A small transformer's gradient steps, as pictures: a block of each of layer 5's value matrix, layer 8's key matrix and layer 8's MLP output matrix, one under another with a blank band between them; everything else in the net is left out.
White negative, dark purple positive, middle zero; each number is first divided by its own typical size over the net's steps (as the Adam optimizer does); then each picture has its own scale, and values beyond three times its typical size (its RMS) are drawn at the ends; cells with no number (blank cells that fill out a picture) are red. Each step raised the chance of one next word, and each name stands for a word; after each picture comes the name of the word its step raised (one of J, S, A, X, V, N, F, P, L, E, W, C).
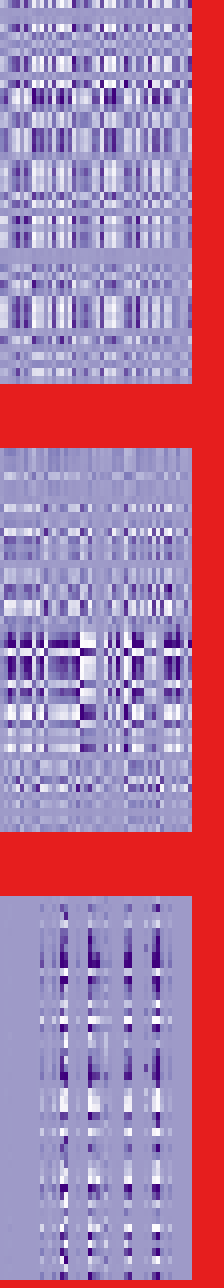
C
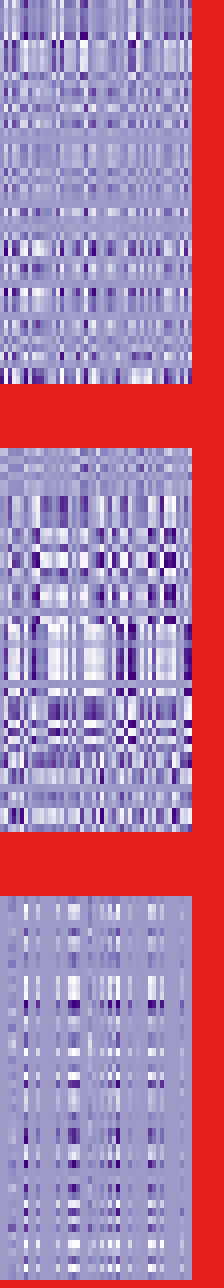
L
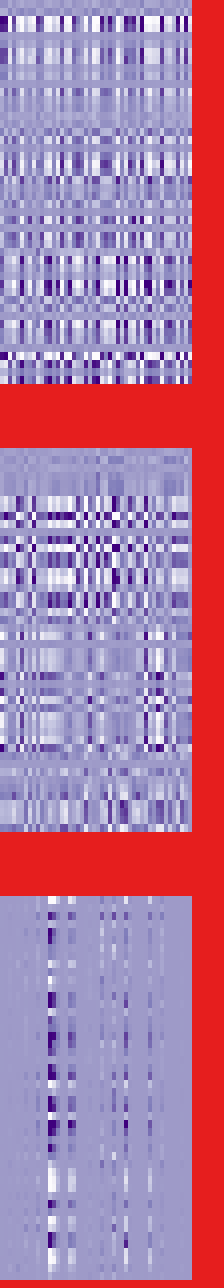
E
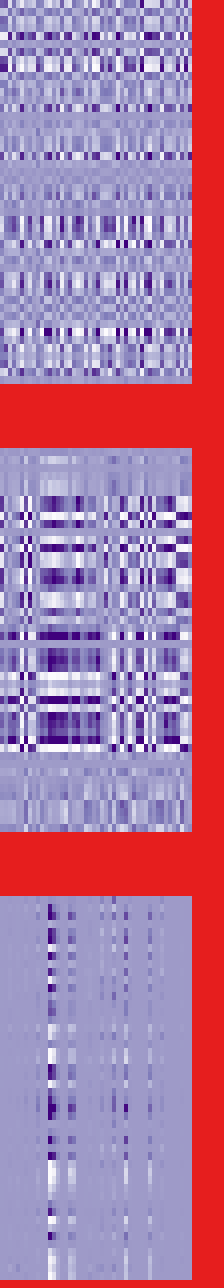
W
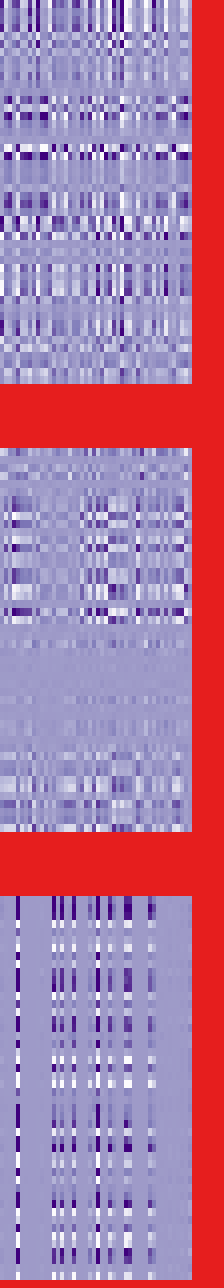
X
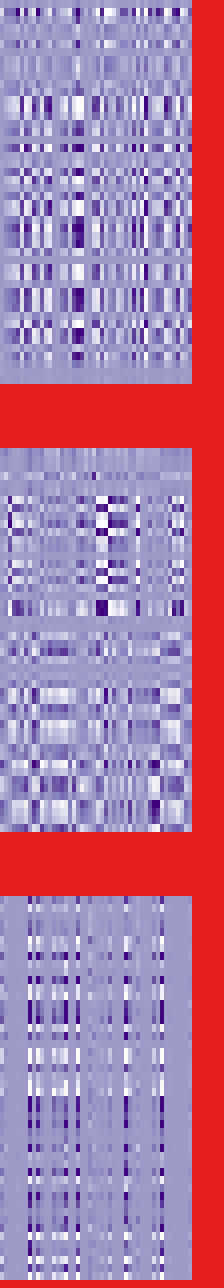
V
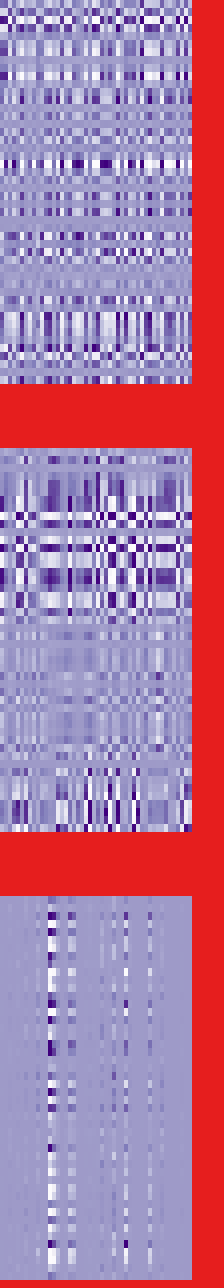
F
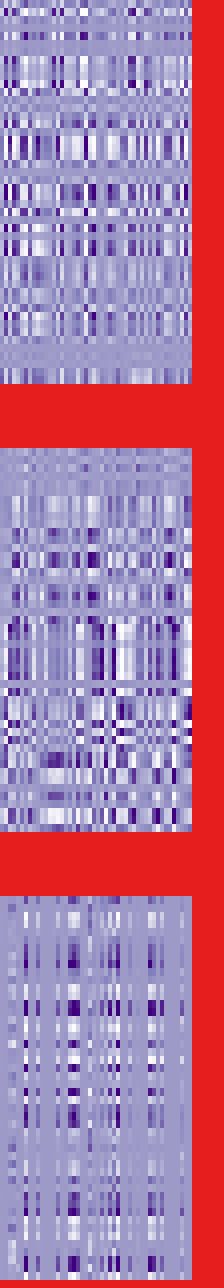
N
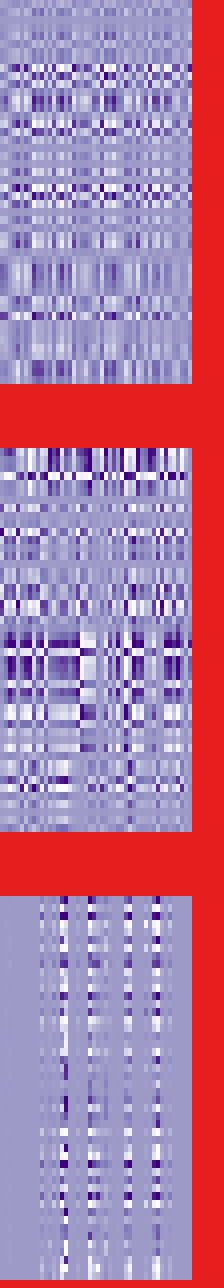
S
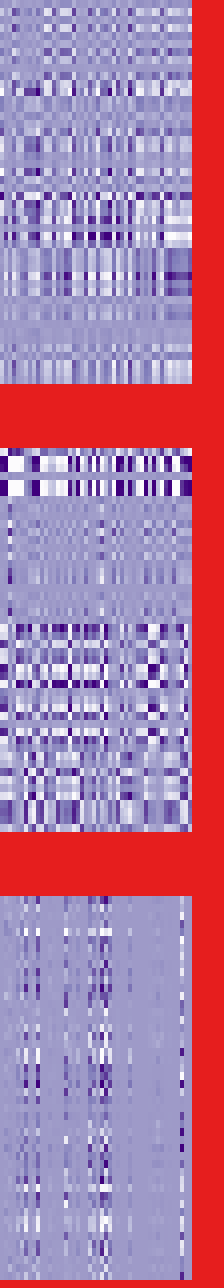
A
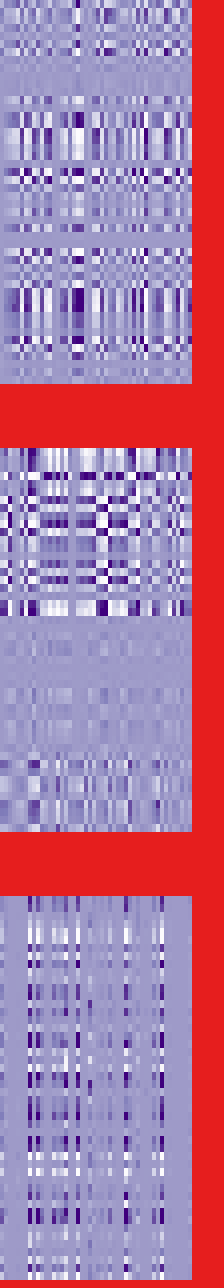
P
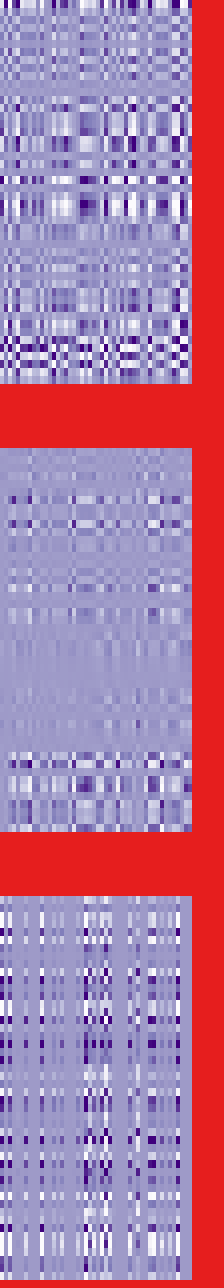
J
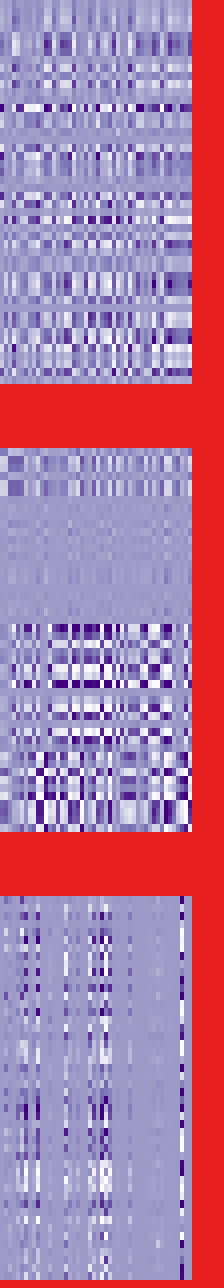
W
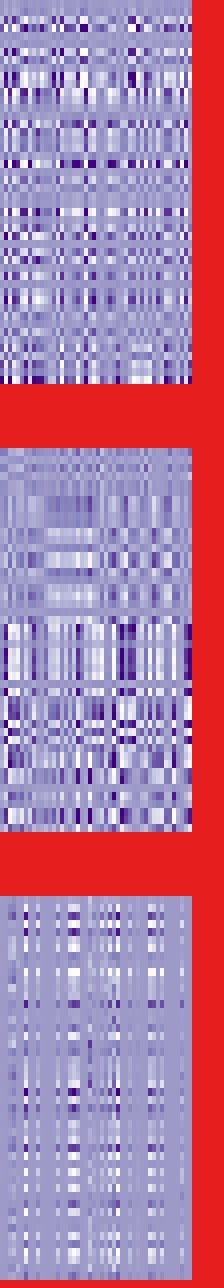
F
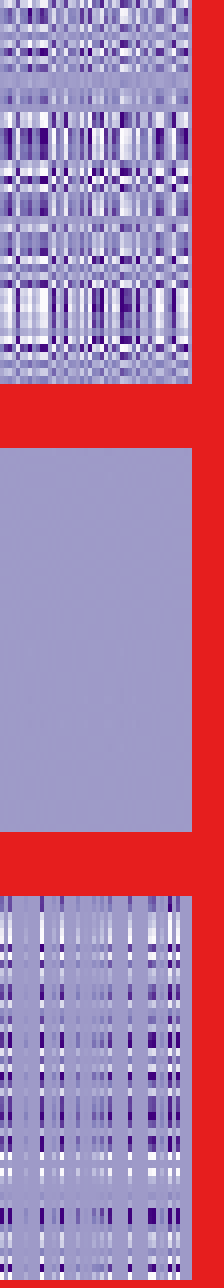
P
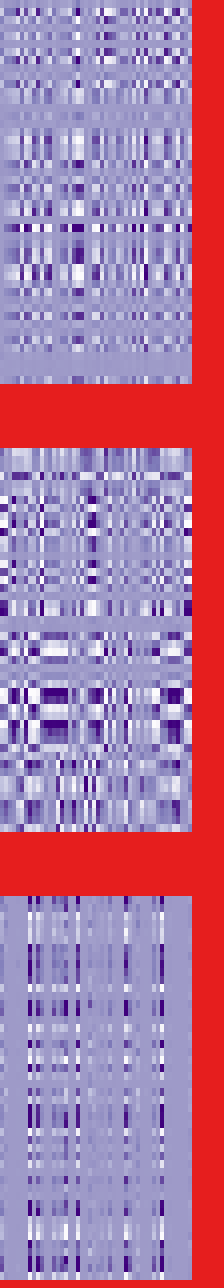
N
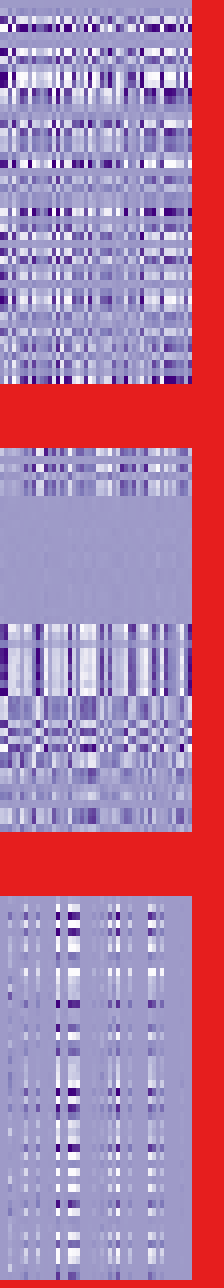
F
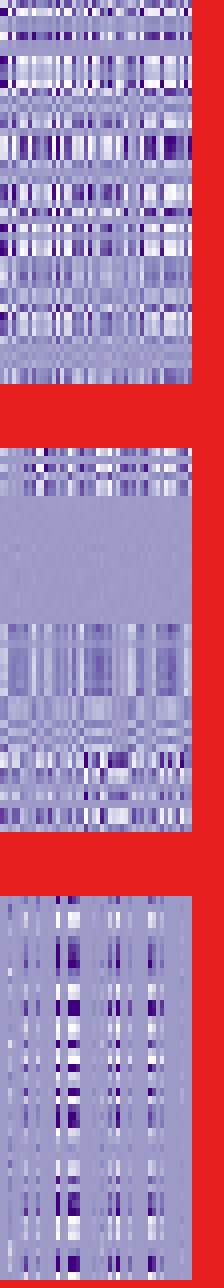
N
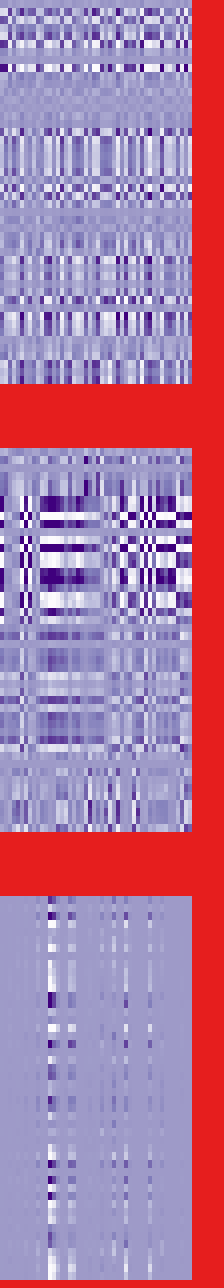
S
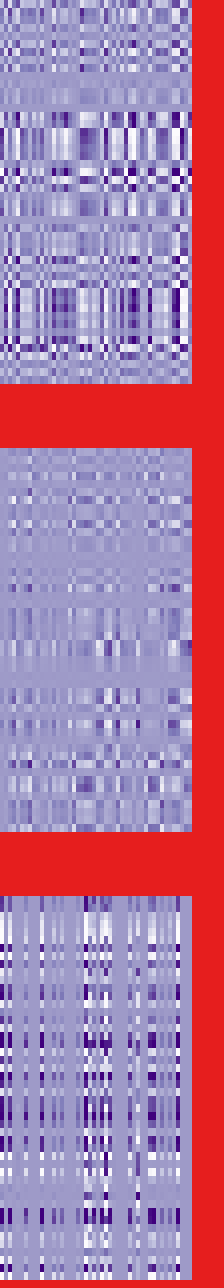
P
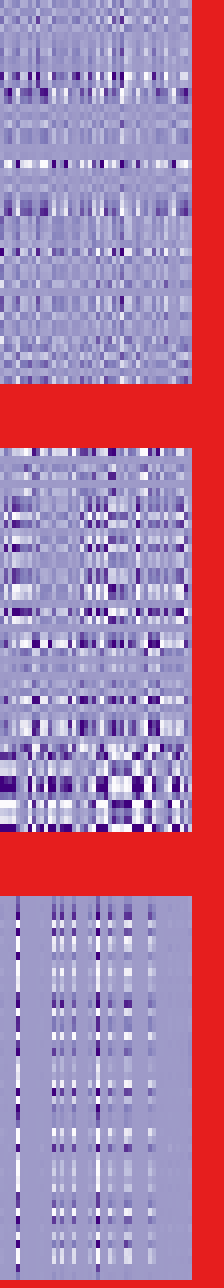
F
